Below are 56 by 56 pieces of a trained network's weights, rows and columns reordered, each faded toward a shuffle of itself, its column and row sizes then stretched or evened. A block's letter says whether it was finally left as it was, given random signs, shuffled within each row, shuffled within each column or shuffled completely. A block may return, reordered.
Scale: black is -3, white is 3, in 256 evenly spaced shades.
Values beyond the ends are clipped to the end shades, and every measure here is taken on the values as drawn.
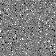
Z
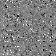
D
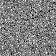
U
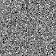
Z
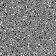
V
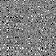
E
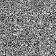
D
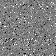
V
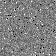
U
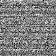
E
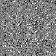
E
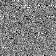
V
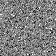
U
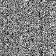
Z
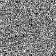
D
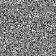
D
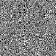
E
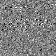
V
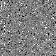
Z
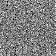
Z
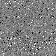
V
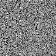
Z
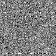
V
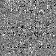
D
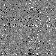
D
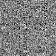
E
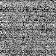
E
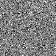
V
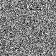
U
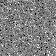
U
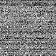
E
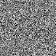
D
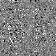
D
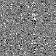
E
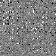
E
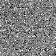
V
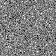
U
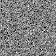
Z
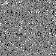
D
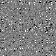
E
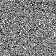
U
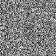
E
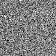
V
